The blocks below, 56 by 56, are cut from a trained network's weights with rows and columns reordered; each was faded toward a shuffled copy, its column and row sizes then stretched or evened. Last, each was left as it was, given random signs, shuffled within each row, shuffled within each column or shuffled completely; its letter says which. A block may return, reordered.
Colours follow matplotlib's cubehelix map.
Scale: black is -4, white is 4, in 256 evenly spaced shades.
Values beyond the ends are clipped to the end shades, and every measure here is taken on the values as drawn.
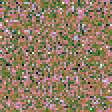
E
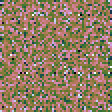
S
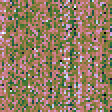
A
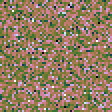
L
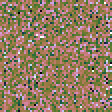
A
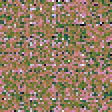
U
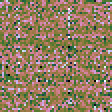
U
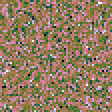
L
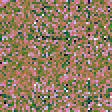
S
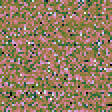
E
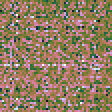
U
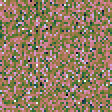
A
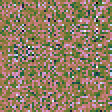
U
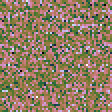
E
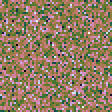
L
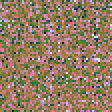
S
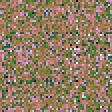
S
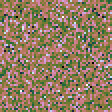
L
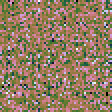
S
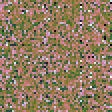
S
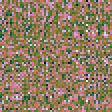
U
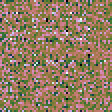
U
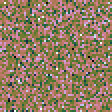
L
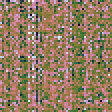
U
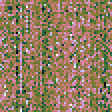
A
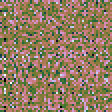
U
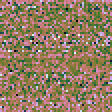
E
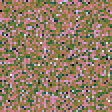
E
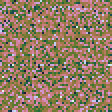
E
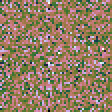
S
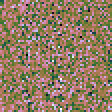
A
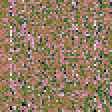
A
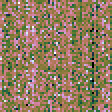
A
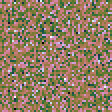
A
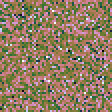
L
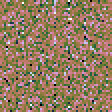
A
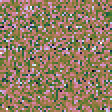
E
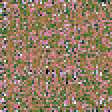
S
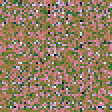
S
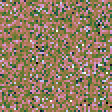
A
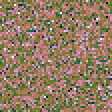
L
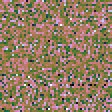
E
